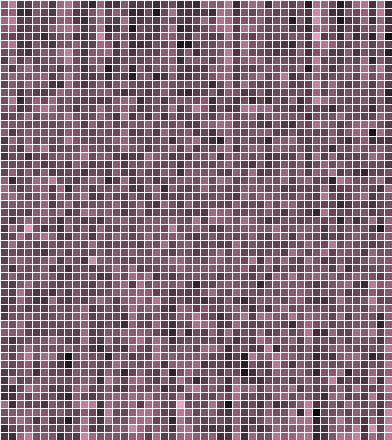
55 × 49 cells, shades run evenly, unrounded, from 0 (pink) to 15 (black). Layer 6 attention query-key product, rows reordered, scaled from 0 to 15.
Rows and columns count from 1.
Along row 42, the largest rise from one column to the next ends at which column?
40
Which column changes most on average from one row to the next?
47
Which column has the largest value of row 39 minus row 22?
32
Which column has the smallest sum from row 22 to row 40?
49
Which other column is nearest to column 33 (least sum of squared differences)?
46
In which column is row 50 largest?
9
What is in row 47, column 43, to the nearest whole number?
5
